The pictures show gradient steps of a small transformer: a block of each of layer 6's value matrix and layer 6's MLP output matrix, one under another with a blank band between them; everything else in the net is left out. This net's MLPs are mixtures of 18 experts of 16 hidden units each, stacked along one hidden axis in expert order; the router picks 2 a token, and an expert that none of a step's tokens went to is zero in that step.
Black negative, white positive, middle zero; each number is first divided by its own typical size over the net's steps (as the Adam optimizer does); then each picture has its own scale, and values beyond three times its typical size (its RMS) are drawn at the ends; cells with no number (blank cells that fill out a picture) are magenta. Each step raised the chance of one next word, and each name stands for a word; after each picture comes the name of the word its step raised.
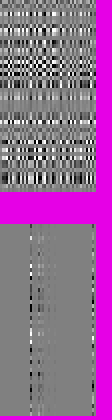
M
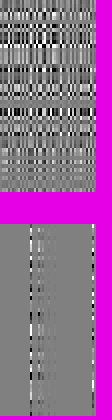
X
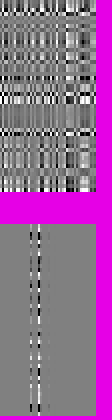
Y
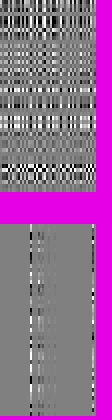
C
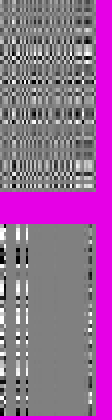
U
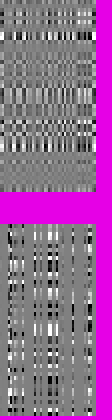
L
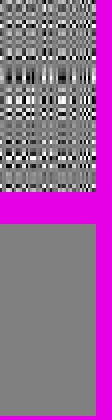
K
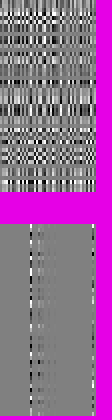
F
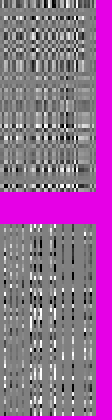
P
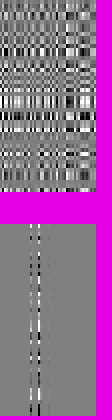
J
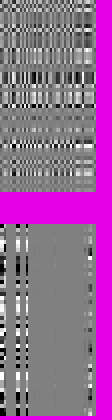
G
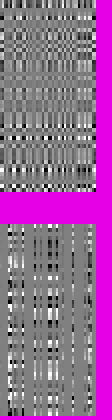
P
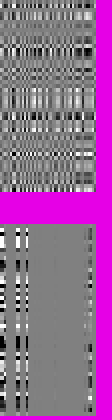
J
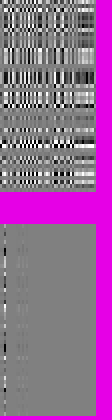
G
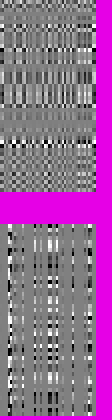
G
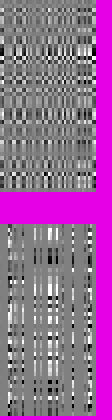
U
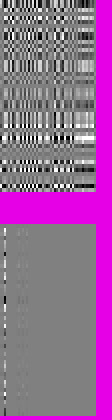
P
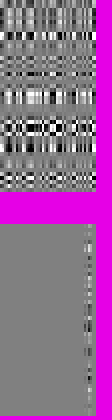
L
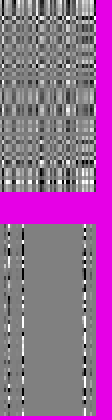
F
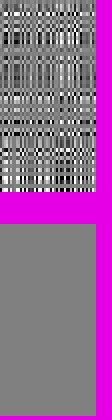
Y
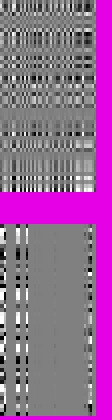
Y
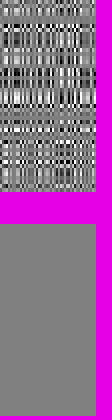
G
